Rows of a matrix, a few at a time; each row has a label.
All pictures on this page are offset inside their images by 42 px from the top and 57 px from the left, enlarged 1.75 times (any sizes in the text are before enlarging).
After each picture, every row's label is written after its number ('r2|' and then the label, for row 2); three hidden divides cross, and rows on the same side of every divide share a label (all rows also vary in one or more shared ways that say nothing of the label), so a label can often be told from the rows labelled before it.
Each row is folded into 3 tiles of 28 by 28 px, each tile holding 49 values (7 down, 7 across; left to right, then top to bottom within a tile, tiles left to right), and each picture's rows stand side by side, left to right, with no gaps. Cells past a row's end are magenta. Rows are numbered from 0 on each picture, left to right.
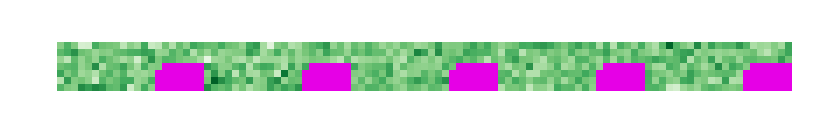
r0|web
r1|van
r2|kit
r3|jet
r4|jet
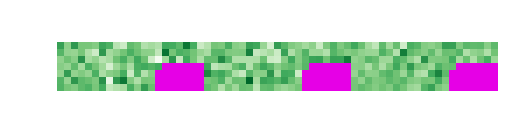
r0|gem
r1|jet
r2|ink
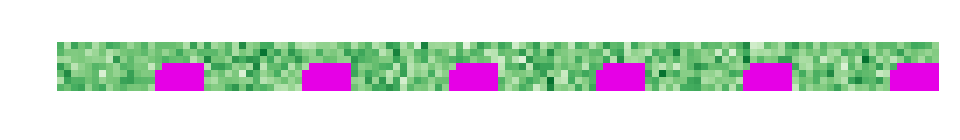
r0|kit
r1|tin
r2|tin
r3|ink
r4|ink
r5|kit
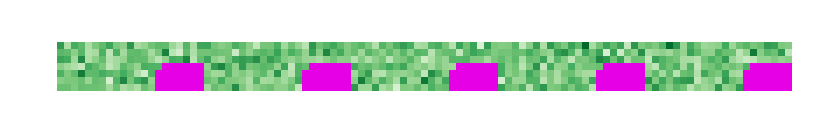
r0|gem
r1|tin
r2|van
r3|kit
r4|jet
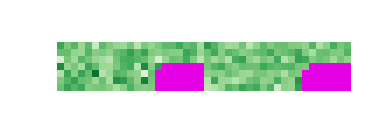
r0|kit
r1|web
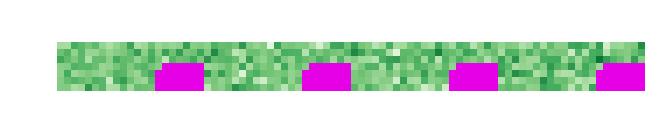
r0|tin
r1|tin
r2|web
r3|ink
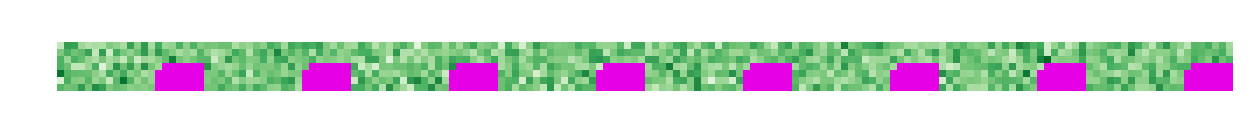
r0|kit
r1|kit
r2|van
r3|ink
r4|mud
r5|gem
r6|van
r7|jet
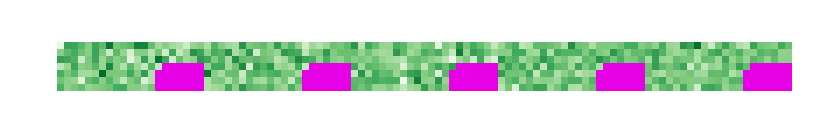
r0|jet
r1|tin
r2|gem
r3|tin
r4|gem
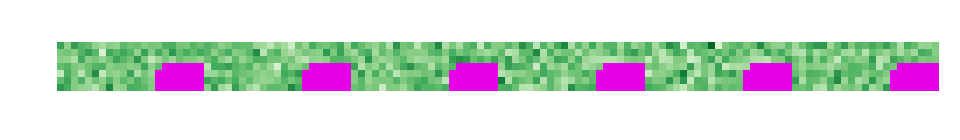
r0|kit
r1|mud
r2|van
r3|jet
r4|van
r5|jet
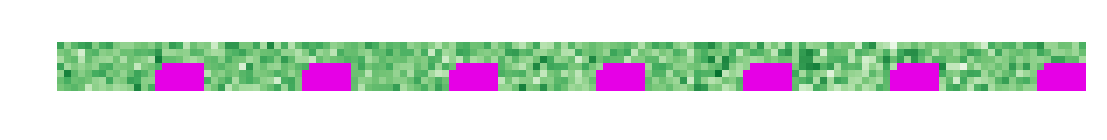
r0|van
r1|jet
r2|gem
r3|web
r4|gem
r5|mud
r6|kit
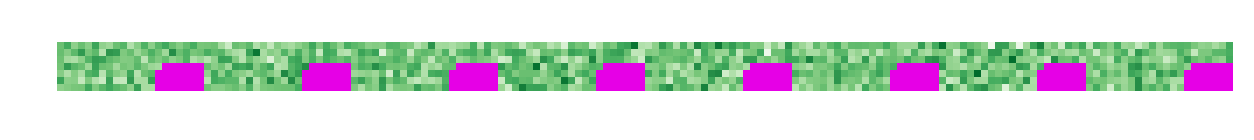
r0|web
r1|ink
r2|mud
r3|web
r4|gem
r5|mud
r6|web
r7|ink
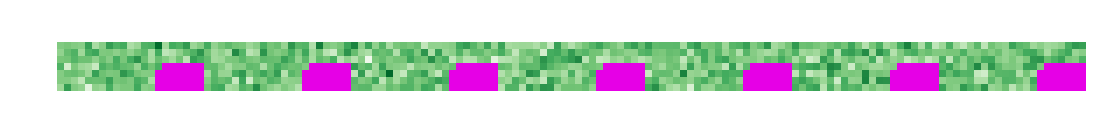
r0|van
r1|kit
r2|kit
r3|web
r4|van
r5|kit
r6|web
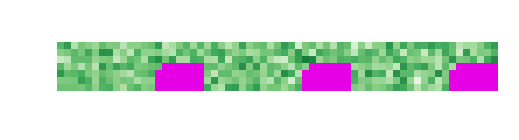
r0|ink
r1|ink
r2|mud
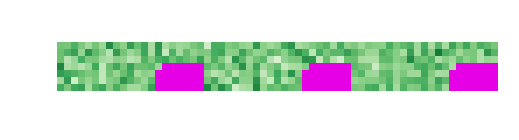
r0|kit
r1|van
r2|kit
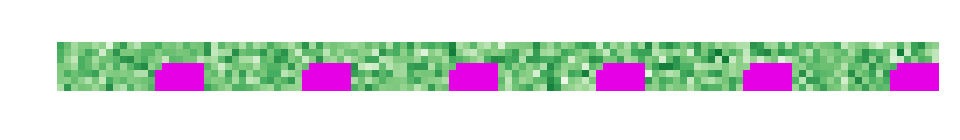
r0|web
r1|kit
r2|van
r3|mud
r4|gem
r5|tin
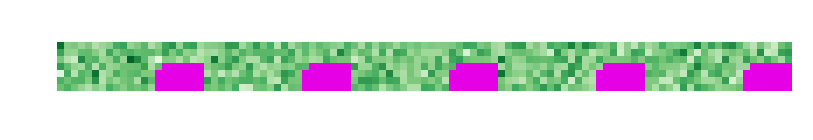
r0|kit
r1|jet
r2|van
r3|gem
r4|jet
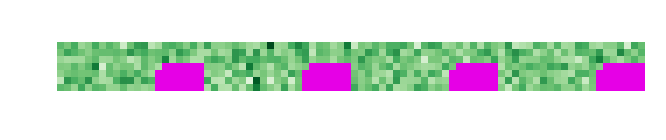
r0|kit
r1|ink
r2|jet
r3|ink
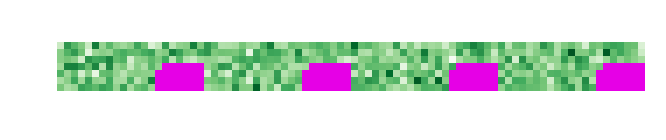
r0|tin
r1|web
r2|kit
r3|gem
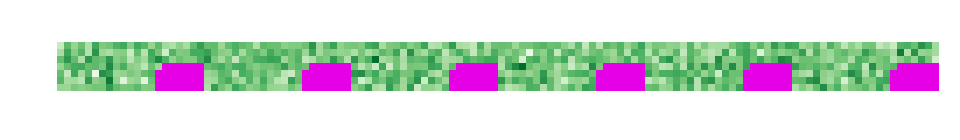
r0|mud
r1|tin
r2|gem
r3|mud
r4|ink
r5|tin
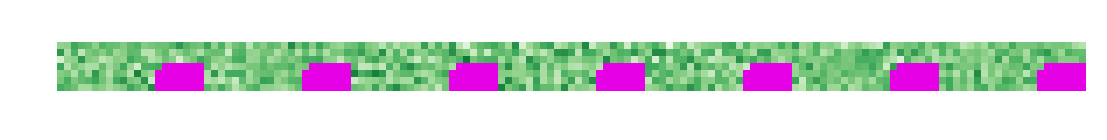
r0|van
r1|kit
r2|web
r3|kit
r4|web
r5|tin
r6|kit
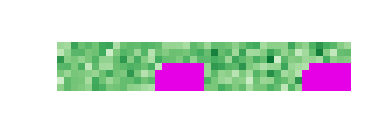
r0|gem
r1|gem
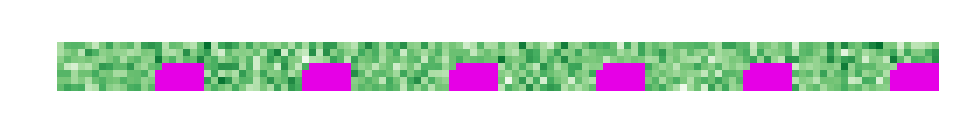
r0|van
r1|gem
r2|gem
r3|tin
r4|van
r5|jet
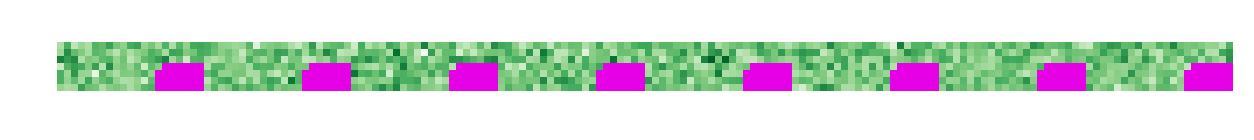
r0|mud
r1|web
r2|mud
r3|ink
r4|gem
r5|tin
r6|gem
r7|jet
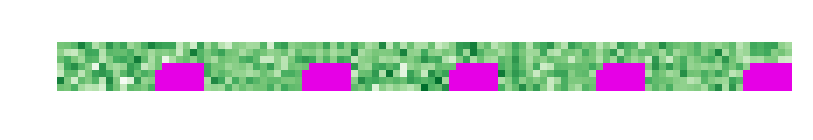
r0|jet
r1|ink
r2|van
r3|gem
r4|gem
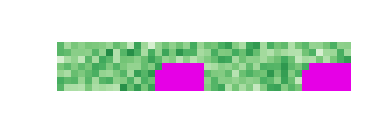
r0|ink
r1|jet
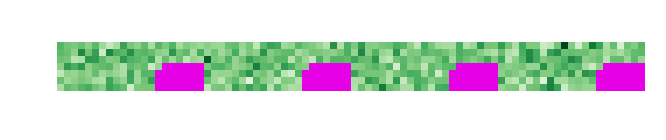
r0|web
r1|tin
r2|tin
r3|web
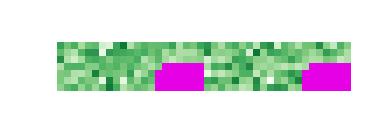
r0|web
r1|ink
